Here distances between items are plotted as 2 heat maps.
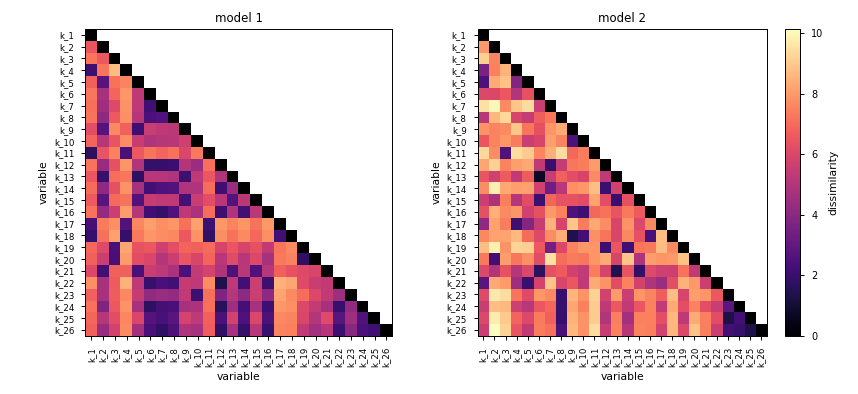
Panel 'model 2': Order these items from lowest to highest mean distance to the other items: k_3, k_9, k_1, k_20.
k_1, k_9, k_20, k_3
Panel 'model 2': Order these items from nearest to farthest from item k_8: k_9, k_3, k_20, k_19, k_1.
k_1, k_19, k_20, k_9, k_3
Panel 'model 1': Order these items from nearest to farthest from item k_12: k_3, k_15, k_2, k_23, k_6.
k_6, k_23, k_2, k_15, k_3
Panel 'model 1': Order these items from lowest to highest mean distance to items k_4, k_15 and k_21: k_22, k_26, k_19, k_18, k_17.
k_18, k_17, k_26, k_22, k_19
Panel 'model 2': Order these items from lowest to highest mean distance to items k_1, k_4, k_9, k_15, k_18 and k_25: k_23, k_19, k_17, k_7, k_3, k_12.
k_17, k_23, k_12, k_19, k_7, k_3
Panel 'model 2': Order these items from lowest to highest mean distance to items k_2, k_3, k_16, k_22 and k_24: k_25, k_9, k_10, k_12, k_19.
k_10, k_9, k_25, k_12, k_19
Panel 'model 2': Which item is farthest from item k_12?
k_2
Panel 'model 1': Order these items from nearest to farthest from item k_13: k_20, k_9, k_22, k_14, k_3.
k_9, k_14, k_22, k_20, k_3
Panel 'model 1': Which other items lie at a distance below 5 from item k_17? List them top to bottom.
k_1, k_4, k_11, k_18
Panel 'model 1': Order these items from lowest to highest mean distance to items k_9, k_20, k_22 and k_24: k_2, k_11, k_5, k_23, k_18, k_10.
k_2, k_5, k_23, k_10, k_11, k_18
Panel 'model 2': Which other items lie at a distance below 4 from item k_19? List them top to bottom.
k_7, k_12, k_14
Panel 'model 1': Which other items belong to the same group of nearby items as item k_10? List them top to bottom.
k_23
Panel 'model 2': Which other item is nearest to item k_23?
k_25
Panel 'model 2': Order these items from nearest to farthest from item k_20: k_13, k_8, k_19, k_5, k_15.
k_15, k_13, k_8, k_5, k_19
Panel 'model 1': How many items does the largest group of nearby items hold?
10
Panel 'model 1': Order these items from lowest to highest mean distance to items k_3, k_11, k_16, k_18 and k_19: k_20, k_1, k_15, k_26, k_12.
k_20, k_1, k_26, k_12, k_15
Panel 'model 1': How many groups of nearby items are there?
5
